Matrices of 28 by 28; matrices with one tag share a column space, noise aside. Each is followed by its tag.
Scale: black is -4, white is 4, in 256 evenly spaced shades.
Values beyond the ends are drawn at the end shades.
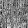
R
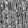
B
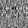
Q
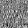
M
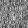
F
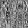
B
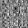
Q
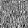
M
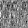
B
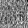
F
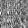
R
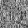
F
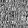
F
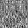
M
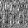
B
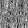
R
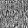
M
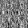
R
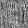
B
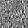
M
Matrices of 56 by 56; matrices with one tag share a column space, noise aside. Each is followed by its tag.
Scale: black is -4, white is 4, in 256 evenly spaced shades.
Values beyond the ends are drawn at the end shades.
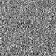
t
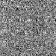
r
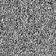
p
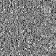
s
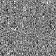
t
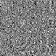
t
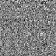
r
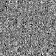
t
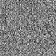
p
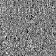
s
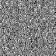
s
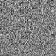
p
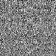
p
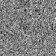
p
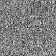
t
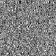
t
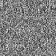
s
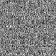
t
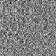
p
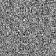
p
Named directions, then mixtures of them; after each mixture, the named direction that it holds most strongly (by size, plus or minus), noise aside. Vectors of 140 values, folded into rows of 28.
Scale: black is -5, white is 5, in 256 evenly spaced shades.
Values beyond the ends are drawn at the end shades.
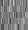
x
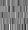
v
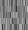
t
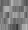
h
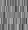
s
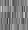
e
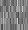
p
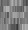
h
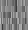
t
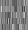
e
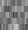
h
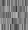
t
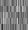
p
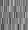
x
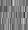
e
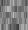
h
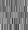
t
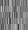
x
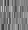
x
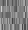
t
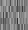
p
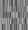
t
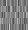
v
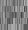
s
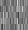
p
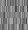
s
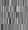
p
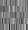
v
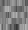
h
